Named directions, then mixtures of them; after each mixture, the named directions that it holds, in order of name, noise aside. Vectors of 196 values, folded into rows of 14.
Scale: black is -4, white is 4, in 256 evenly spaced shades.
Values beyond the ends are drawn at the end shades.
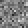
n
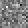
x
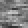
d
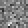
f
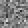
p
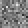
p, x.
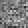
d, f, n.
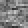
d, p.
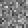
f, n, x.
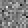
f, x.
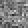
d, n.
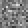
d, x.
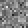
n, x.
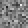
x.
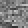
d, n, p.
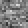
d, x.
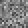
f, n, p.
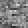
d, n, x.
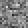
d, n, x.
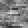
d.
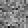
d, f, p.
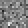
f, x.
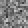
n, p.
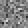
p.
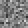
p.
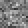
d, f, x.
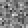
n, p, x.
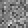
f, n.
